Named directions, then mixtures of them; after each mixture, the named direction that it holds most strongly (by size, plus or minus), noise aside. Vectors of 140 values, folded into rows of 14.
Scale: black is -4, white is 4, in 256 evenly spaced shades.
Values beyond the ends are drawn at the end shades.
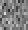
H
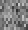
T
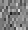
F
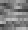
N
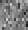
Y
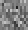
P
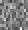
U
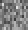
P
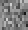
Y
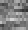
N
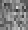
P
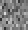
H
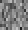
U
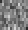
T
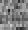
N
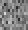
H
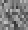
P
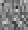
P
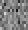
H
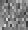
Y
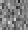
H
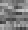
N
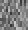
F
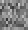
T
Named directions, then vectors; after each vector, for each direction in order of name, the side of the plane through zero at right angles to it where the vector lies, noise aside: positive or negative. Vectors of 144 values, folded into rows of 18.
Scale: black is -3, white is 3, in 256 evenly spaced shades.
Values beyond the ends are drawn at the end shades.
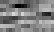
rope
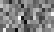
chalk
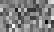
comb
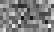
positive, positive, positive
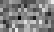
negative, positive, positive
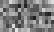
negative, positive, positive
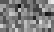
negative, positive, positive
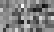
negative, positive, negative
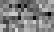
negative, positive, positive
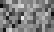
negative, negative, negative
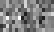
positive, negative, negative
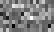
negative, negative, negative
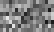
positive, positive, negative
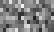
negative, positive, negative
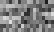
positive, positive, negative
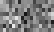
positive, positive, negative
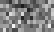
positive, positive, positive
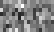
negative, positive, negative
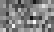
positive, positive, positive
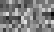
negative, negative, positive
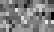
negative, negative, positive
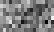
positive, positive, negative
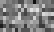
positive, negative, negative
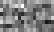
negative, positive, negative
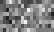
negative, negative, positive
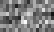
negative, negative, positive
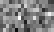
positive, negative, negative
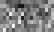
positive, positive, positive
